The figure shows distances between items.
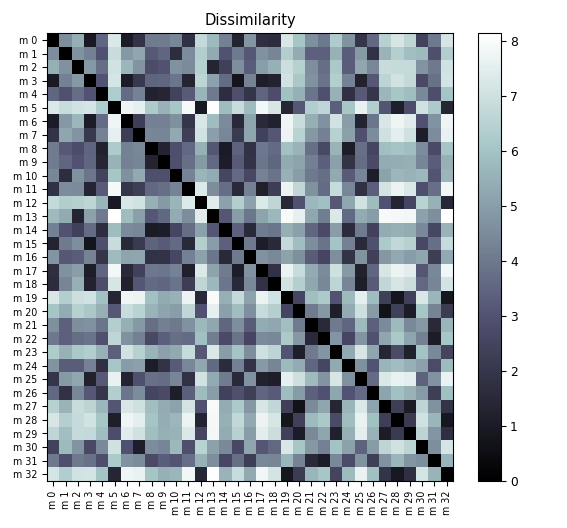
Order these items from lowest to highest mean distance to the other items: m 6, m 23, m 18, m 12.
m 18, m 6, m 23, m 12
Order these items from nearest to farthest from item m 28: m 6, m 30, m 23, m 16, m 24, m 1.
m 23, m 16, m 24, m 1, m 30, m 6
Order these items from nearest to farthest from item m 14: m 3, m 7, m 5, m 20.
m 3, m 7, m 20, m 5
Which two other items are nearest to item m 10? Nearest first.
m 26, m 1
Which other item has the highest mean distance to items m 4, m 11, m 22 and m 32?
m 5
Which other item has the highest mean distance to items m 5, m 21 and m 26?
m 13
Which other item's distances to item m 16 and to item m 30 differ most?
m 7
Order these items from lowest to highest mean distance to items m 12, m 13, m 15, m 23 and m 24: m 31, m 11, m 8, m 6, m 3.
m 8, m 31, m 3, m 11, m 6
